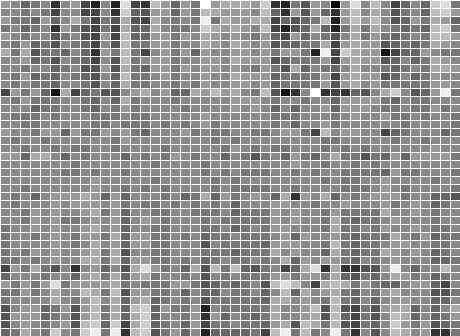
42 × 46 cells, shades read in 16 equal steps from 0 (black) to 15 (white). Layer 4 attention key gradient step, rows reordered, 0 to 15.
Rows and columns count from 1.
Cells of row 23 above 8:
2
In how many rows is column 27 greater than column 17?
9
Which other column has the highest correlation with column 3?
29
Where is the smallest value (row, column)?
1, 34
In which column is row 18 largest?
13
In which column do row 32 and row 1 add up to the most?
21
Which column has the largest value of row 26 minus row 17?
39
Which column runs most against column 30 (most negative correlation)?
7
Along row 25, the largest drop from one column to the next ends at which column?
30
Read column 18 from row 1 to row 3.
6 6 7
